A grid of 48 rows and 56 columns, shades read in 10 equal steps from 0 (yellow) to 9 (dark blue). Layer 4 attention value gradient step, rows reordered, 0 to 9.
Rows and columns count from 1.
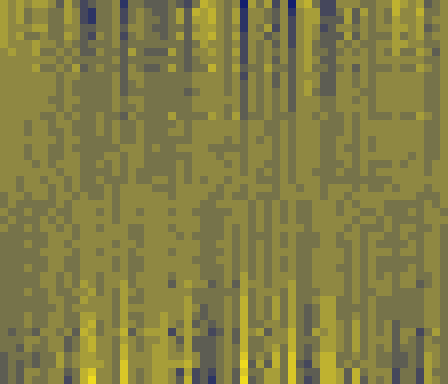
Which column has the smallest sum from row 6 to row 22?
39
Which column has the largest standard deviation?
31
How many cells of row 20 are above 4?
23
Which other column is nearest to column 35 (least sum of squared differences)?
41
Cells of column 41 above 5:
10
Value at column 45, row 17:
5
